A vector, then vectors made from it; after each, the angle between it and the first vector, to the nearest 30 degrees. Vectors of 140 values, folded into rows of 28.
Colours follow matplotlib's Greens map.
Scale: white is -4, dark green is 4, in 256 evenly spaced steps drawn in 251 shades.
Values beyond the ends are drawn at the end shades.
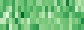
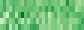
30 degrees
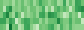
150 degrees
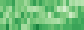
60 degrees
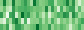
30 degrees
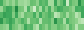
120 degrees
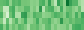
60 degrees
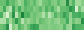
30 degrees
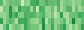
90 degrees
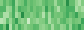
30 degrees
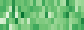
30 degrees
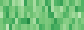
120 degrees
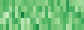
30 degrees
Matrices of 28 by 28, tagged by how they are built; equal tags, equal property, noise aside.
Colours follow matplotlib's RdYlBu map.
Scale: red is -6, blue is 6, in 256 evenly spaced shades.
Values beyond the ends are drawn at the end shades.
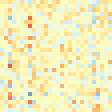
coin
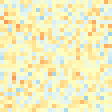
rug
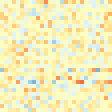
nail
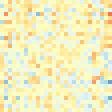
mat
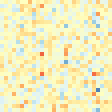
coin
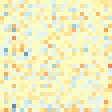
mat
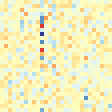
coin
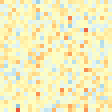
coin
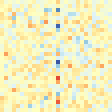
coin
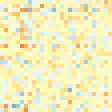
mat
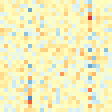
coin
